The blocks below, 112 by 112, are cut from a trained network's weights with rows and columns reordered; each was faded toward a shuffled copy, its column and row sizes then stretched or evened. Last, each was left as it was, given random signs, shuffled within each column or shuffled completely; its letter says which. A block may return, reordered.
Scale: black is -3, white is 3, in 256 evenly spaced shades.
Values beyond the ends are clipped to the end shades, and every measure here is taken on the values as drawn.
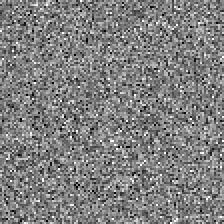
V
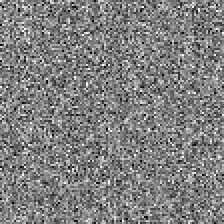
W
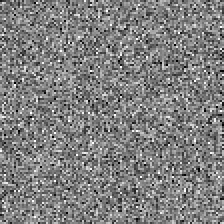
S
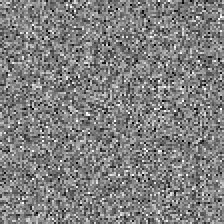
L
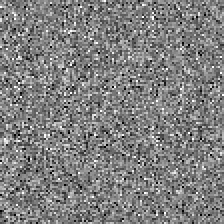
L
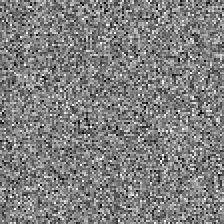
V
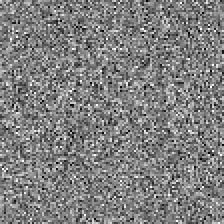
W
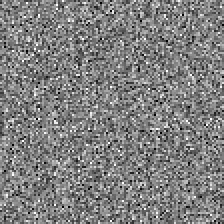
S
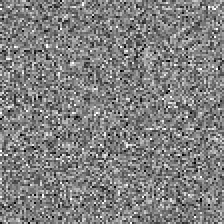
W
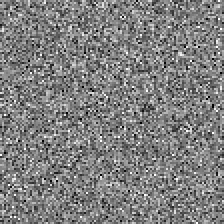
V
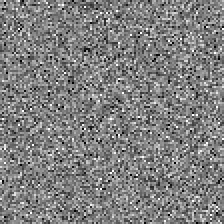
S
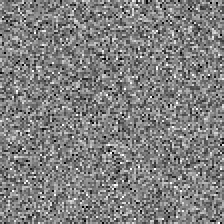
V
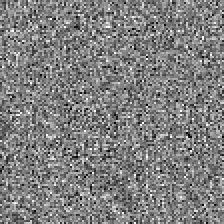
W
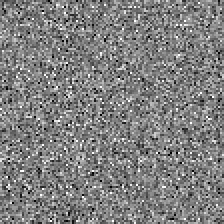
L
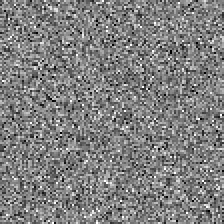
V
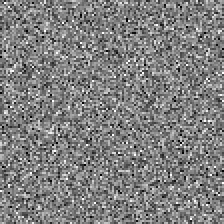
V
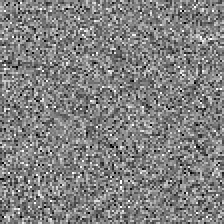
L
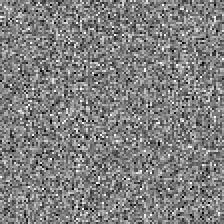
S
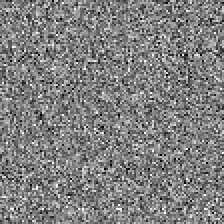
L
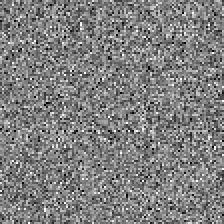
W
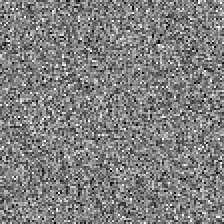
V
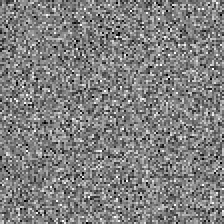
V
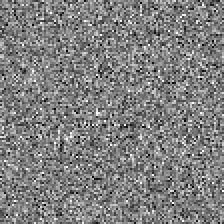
L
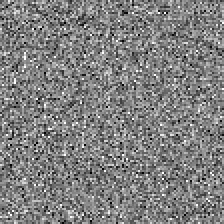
L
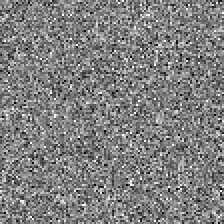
S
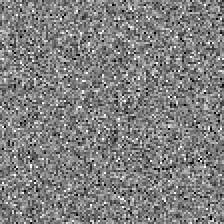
S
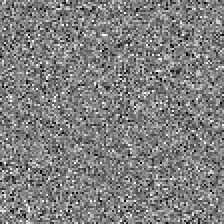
L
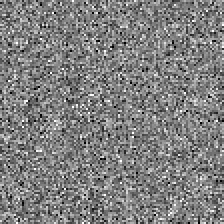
W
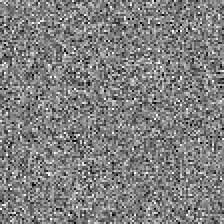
W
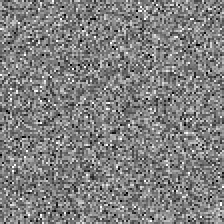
V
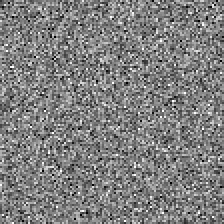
V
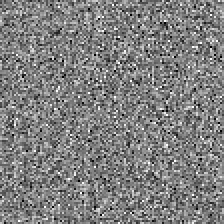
S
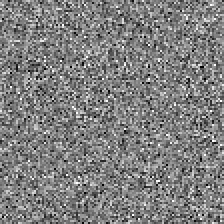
L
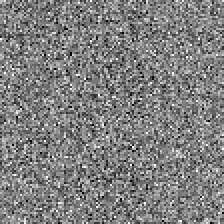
S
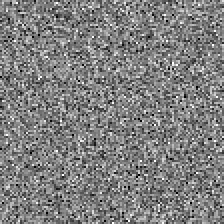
V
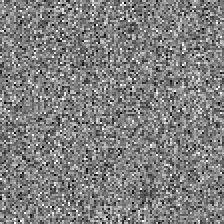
S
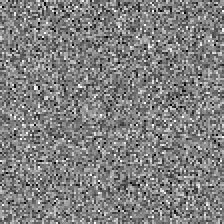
L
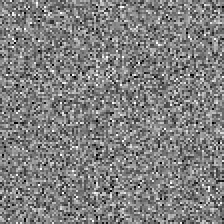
L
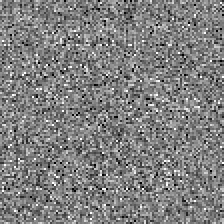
W
